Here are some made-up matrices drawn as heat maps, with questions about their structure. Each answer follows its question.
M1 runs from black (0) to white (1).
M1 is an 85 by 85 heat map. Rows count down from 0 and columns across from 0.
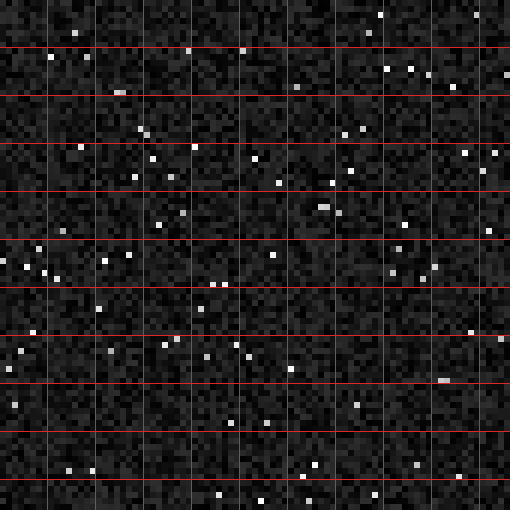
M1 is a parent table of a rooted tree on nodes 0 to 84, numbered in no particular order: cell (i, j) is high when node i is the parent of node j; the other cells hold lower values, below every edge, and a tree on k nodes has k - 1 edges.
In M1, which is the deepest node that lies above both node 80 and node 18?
28
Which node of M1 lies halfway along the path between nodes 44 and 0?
35
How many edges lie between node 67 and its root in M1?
2
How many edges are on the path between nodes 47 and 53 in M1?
5
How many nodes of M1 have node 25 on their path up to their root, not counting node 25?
6
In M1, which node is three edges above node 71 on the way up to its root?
55
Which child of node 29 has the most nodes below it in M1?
22
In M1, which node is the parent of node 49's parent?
9
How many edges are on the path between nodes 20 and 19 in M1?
2
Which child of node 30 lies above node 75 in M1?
46
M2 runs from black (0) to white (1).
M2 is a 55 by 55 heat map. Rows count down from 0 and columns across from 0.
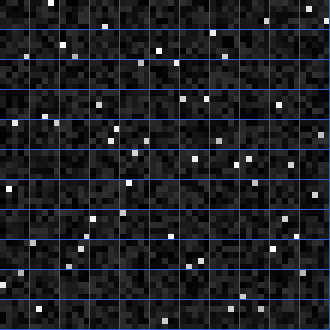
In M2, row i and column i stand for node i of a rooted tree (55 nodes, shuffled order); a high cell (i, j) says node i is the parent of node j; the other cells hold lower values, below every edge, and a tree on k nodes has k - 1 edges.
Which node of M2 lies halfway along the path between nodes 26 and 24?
47
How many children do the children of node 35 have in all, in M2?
2
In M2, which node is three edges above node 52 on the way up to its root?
8
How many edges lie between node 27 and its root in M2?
3
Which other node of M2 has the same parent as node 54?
44
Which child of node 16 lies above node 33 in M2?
30
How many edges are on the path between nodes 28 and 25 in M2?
5
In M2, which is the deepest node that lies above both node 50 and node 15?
36
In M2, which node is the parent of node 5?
40
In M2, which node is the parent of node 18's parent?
10
